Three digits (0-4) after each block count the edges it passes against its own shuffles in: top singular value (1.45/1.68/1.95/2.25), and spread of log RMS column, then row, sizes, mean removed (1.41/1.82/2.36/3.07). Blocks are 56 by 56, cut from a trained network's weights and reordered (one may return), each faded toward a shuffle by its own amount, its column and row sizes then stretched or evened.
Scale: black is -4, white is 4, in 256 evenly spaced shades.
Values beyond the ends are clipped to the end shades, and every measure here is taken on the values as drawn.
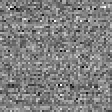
0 0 3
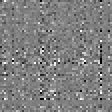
1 3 3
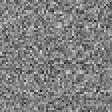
3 0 1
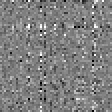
2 3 2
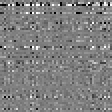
4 1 4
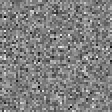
2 2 0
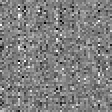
1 3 0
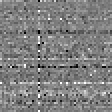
3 2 3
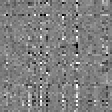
4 3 2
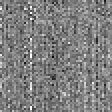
3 2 0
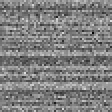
4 0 0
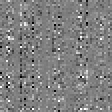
1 4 2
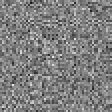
4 2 0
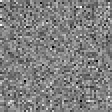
2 1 1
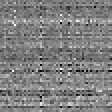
4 2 3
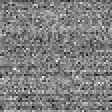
2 0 0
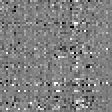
0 2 3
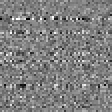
4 1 3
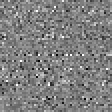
0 1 3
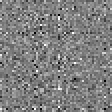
1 2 2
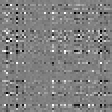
4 3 4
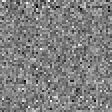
0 1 1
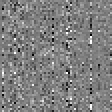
0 4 0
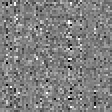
0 3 1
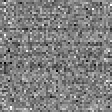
0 1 0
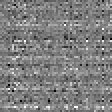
3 3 2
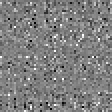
0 3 2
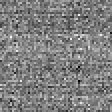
1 2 0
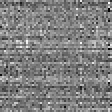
3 3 0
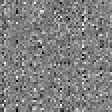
2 3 1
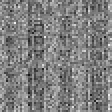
4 1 1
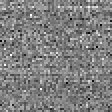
0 1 1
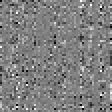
1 4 2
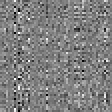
4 4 1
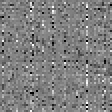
1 4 1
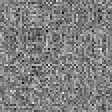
3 2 0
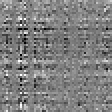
4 4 1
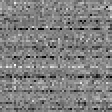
4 1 3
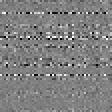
4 1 4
